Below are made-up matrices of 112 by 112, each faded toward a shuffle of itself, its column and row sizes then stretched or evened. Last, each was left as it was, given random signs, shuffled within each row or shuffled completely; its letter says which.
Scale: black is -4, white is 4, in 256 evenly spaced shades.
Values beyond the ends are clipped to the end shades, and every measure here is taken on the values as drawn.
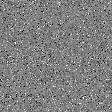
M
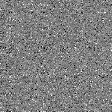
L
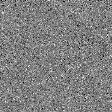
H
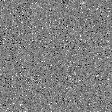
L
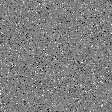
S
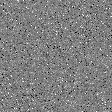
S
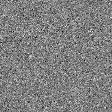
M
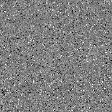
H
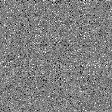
L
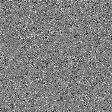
M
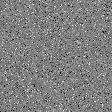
S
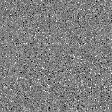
L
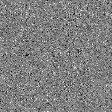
L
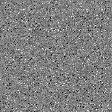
L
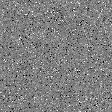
M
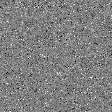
M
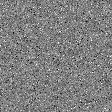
S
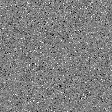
M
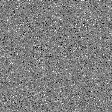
M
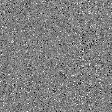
H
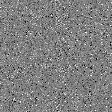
L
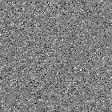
M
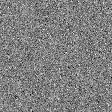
S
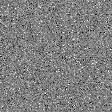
M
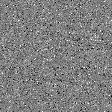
M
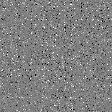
H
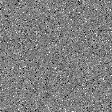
H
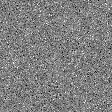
S
